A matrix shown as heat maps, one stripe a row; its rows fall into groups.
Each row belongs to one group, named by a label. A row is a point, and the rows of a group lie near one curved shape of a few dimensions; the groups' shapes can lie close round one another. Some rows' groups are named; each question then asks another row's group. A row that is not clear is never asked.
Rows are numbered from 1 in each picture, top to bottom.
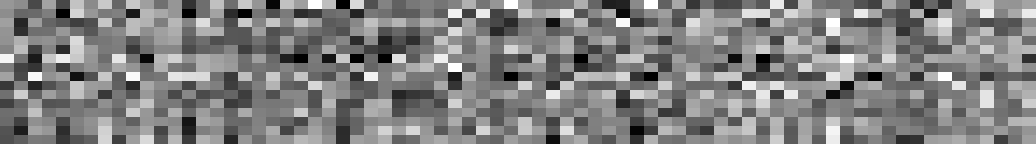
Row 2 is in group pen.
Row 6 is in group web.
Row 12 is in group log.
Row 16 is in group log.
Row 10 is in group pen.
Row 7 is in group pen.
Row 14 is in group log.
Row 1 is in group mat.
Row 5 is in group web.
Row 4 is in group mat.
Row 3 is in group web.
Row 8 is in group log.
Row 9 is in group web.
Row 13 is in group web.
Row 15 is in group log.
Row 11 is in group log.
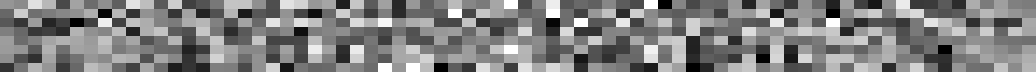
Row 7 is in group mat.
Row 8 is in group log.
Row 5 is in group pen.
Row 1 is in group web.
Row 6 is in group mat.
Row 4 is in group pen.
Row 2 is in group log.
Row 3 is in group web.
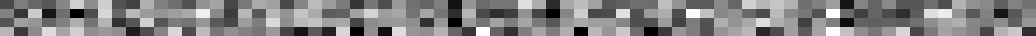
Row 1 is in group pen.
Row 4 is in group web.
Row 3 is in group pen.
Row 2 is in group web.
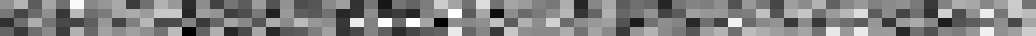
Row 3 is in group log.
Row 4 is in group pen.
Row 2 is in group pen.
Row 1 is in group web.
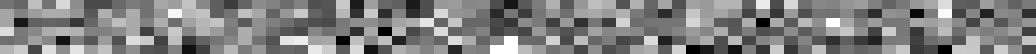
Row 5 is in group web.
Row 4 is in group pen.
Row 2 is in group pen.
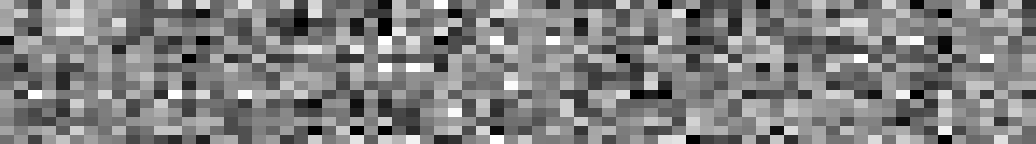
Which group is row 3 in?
pen
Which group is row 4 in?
pen
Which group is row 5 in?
log
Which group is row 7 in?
pen
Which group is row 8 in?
log
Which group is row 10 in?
web
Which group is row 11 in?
web
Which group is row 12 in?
pen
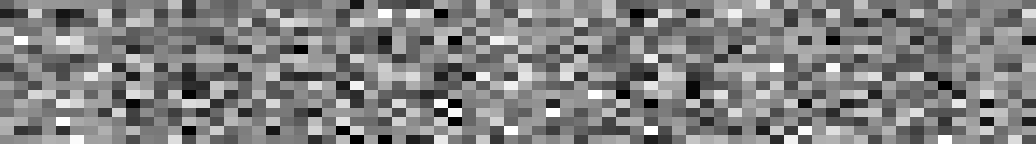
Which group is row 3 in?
web
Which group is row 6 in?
pen
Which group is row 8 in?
log
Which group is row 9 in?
log
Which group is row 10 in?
mat
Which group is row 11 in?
pen
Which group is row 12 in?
pen
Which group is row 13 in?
log
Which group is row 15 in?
mat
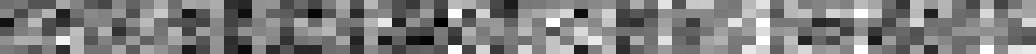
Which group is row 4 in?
pen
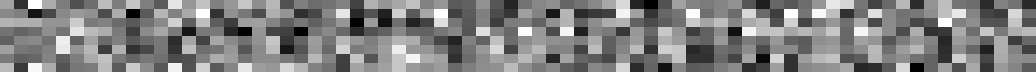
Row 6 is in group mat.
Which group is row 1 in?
web
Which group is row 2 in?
pen
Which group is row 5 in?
mat
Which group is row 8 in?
web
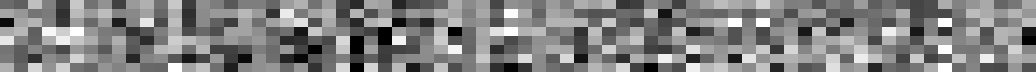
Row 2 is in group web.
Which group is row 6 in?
pen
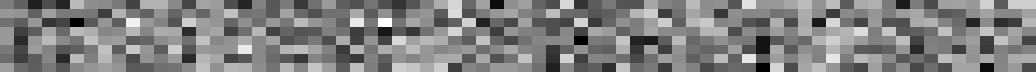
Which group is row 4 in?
pen
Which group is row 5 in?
web
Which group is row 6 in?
web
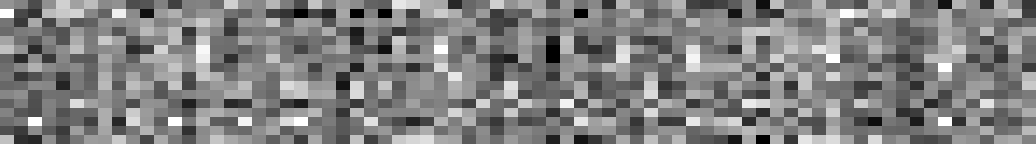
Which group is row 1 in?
mat
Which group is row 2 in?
pen
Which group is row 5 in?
web
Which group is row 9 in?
log
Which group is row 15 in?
log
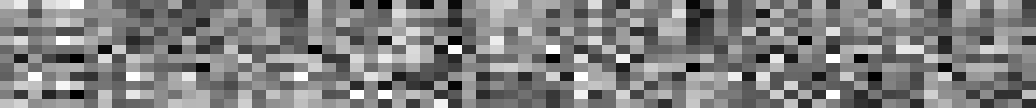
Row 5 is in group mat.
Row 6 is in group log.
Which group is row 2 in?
mat
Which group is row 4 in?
log
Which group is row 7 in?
web
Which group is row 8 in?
mat
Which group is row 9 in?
web
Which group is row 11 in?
web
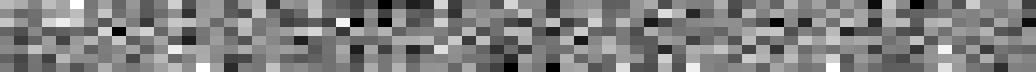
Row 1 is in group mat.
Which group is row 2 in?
pen
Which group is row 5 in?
log
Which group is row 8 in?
web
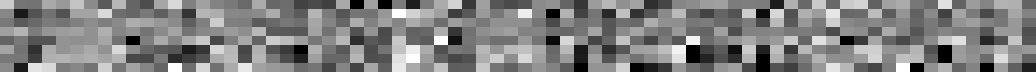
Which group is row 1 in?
pen
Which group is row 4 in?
mat
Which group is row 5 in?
pen
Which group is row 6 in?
mat
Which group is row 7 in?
mat
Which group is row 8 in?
web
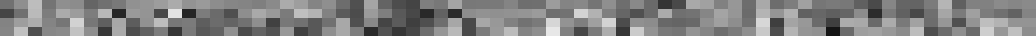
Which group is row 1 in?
web
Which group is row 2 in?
pen
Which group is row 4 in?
log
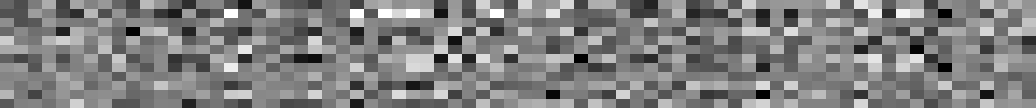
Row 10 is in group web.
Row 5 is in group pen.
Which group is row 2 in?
log
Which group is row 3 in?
mat
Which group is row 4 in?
pen
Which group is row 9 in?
mat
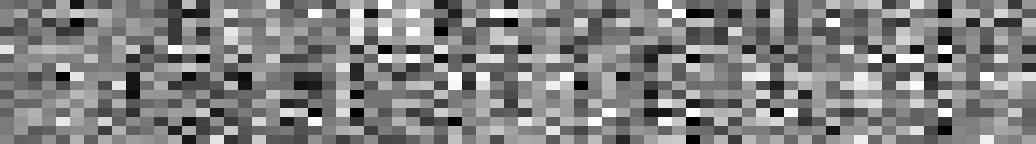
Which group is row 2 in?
mat
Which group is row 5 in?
log
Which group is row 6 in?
pen
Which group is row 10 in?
log
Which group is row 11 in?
pen
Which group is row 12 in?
mat
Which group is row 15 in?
log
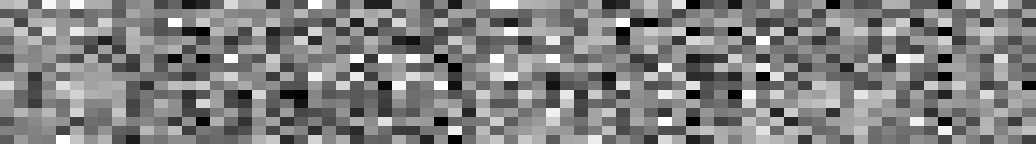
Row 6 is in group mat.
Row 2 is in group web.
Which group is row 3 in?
web
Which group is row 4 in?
mat
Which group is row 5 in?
web
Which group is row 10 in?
pen
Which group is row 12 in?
pen
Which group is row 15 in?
pen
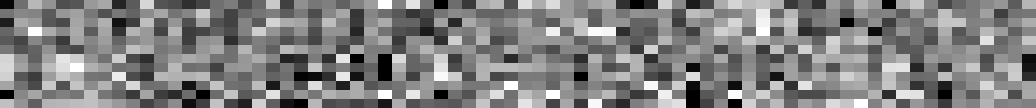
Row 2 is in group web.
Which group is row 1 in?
log
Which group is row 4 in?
pen
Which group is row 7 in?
pen
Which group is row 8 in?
mat
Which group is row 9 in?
pen
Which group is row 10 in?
mat
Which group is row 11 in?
log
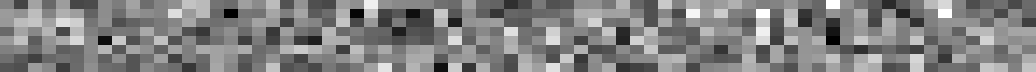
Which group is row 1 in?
web
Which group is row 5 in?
log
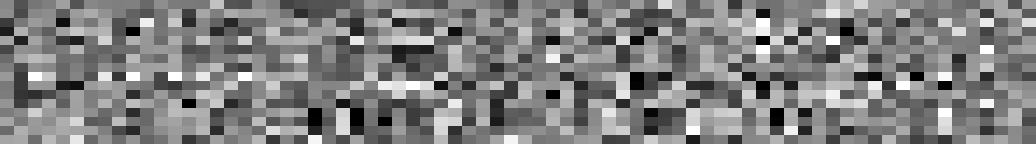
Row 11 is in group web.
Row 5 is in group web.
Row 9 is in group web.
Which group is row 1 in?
mat
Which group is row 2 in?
web
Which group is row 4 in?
pen
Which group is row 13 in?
pen
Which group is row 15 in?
pen
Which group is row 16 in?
mat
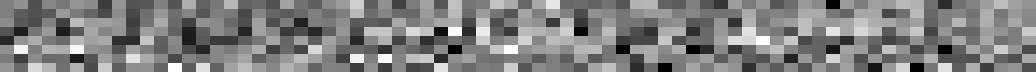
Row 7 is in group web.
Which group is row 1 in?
log
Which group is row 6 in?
mat
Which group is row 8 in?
web
